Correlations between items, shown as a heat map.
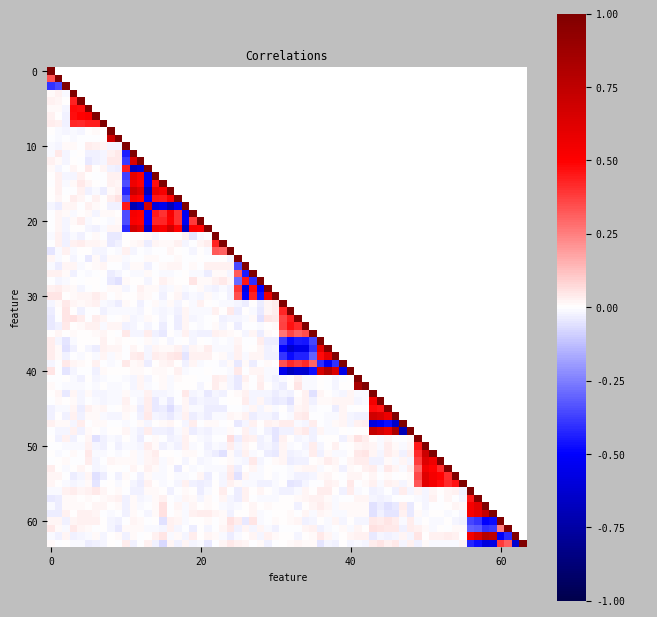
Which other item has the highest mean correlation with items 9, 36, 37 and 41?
40
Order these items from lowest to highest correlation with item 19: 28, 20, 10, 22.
10, 22, 28, 20
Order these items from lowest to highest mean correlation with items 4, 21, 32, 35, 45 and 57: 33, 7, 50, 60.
60, 50, 7, 33
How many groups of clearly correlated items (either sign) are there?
11
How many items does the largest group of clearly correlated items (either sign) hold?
12
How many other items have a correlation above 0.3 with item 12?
8
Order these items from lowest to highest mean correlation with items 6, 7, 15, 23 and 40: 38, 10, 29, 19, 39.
39, 10, 29, 19, 38
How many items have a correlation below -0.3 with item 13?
9
